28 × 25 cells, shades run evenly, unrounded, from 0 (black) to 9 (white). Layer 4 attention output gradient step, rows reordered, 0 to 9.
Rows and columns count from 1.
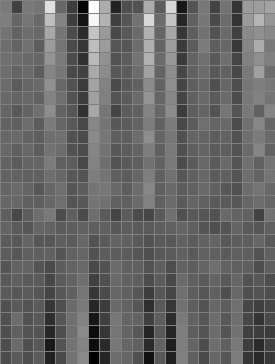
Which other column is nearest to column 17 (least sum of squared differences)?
8
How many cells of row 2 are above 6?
6
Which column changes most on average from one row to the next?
24
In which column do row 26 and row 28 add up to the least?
9
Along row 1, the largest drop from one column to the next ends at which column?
17
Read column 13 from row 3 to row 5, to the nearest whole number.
4 4 4
